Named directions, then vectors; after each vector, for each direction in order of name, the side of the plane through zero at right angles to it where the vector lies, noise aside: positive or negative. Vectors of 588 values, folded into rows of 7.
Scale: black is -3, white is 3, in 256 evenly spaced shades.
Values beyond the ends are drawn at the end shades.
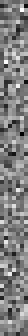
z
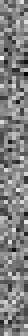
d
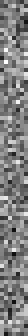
negative, positive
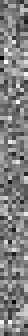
negative, positive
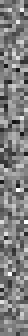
positive, positive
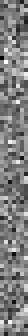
negative, positive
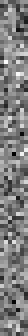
negative, positive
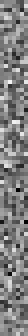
negative, negative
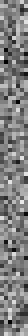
positive, negative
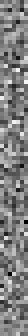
negative, negative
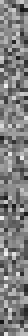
positive, negative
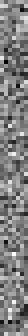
positive, negative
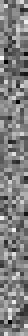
positive, negative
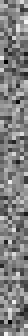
positive, negative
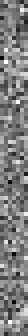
negative, positive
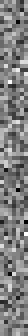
negative, negative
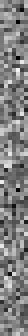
negative, negative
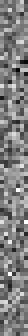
positive, positive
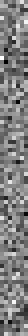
positive, negative
